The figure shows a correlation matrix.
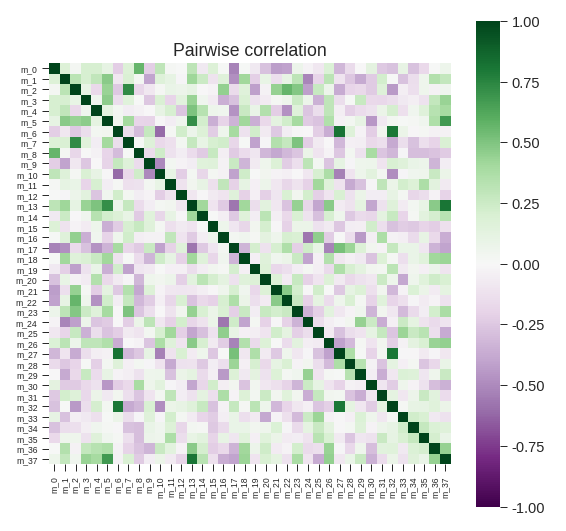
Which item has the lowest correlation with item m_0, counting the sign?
m_17
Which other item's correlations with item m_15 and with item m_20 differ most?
m_8
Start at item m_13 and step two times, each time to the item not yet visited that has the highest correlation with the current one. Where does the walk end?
m_5
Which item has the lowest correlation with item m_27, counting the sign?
m_10
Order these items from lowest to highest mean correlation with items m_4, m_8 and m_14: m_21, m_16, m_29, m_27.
m_21, m_29, m_27, m_16
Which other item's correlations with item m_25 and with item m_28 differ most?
m_11
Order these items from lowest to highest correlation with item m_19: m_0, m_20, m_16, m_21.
m_21, m_0, m_16, m_20
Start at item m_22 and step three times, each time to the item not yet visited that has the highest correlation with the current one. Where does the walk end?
m_23
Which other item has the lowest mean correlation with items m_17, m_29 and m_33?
m_1
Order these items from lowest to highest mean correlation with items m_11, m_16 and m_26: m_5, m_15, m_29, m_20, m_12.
m_29, m_12, m_15, m_5, m_20
